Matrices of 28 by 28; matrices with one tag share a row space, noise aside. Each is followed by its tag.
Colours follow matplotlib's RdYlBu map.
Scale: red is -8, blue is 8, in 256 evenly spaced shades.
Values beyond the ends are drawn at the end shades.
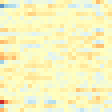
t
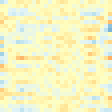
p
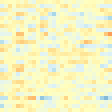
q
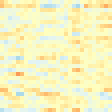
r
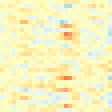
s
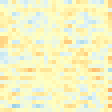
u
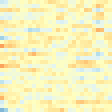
t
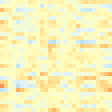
q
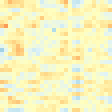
r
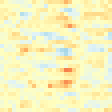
s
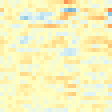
s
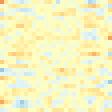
p
